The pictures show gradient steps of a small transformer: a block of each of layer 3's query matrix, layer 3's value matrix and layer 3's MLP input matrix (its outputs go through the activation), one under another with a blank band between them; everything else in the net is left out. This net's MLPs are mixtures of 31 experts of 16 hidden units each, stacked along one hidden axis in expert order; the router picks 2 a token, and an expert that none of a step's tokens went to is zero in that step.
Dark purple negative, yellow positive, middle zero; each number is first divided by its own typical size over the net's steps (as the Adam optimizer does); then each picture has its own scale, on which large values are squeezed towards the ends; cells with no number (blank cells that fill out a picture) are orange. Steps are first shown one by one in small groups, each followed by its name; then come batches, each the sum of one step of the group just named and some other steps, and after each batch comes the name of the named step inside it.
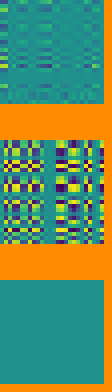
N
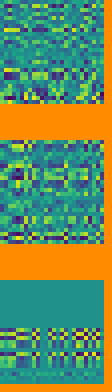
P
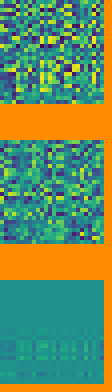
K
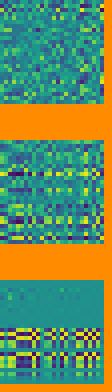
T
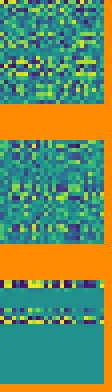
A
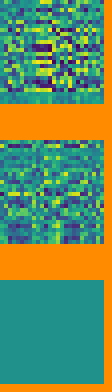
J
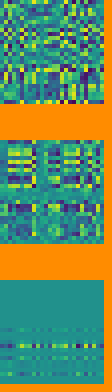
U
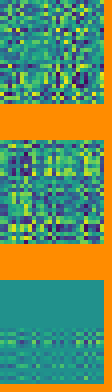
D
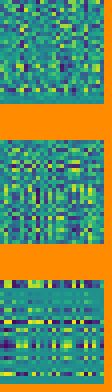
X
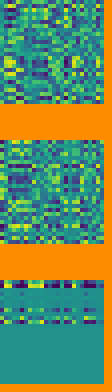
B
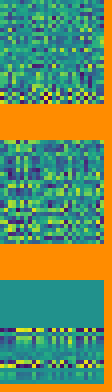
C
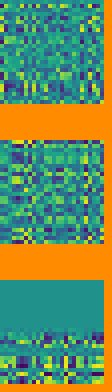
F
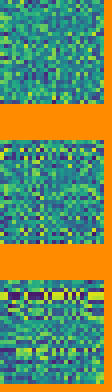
A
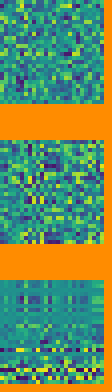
F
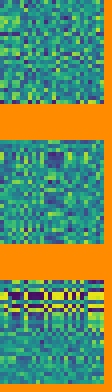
F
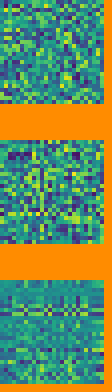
D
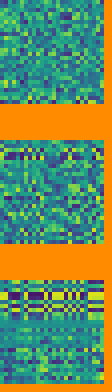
N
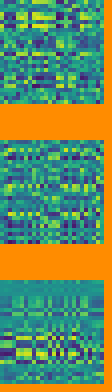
U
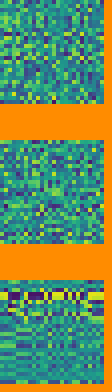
C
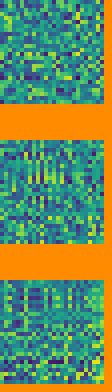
X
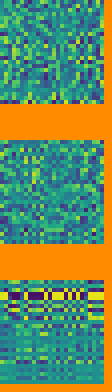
U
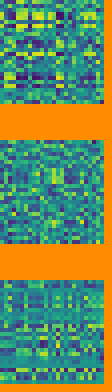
B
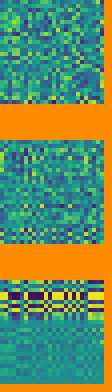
D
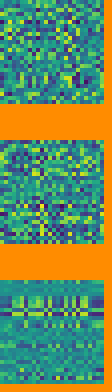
D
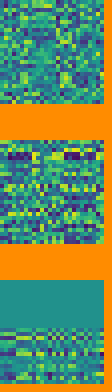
D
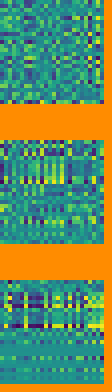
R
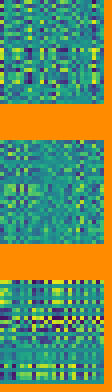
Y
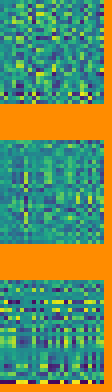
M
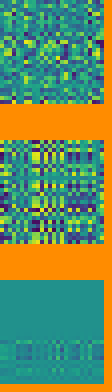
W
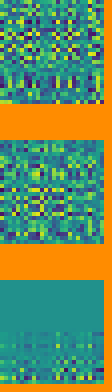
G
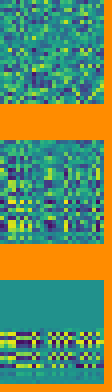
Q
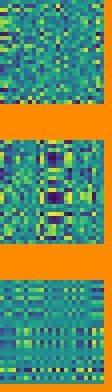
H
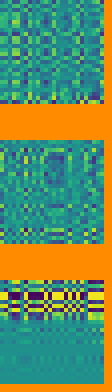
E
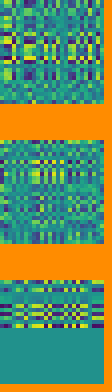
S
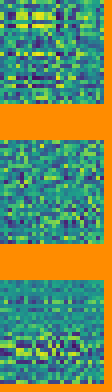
M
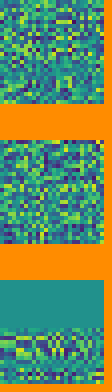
G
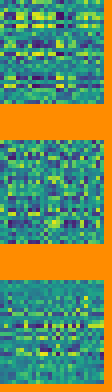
R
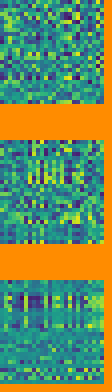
R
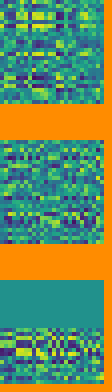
Q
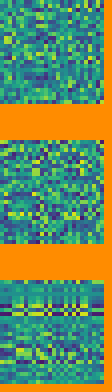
S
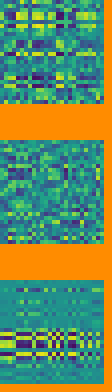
Q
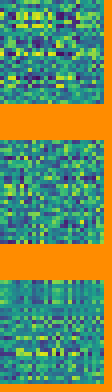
Y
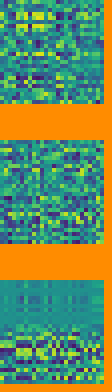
W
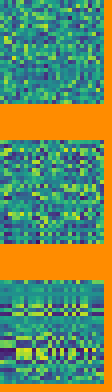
S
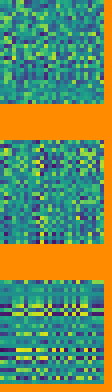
S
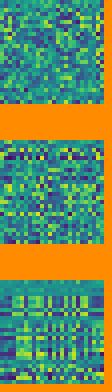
H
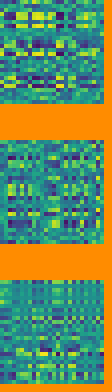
Y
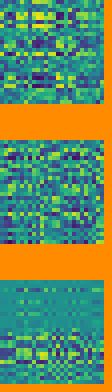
Q
